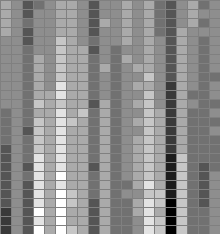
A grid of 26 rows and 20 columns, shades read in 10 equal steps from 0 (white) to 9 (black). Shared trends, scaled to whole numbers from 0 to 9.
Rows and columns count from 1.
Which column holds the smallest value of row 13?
6
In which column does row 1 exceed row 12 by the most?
4
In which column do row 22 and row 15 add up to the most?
16
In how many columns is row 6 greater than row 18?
9
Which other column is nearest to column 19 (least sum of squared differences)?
11
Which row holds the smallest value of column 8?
13
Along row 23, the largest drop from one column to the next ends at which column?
17
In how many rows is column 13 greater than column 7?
16
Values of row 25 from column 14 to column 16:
1 2 9
